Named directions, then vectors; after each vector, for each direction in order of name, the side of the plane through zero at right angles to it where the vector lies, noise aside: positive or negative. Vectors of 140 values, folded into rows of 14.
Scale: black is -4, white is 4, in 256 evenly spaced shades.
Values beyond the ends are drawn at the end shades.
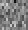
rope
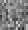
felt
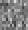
positive, negative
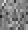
positive, positive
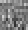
positive, negative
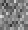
negative, negative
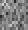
positive, positive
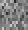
positive, positive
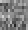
positive, negative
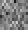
positive, positive
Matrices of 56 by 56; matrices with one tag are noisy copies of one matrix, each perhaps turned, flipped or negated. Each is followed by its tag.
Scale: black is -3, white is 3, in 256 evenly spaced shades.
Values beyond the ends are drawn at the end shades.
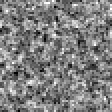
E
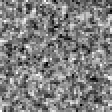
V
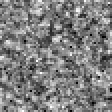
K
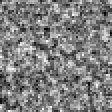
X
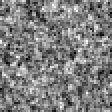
K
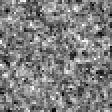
K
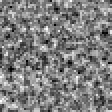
X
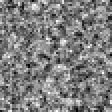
X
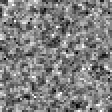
X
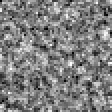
X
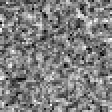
V
